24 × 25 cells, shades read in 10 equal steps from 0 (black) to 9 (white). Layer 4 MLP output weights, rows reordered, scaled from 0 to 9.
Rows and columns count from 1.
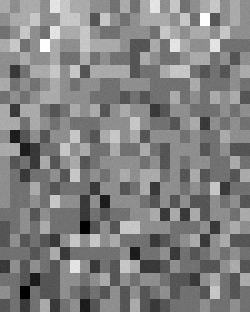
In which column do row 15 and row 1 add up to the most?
22
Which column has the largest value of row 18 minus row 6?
14
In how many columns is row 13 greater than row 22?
11
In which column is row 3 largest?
6
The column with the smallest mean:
3
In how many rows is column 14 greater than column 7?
8
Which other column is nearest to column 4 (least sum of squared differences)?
19
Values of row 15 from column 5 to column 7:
4 3 4
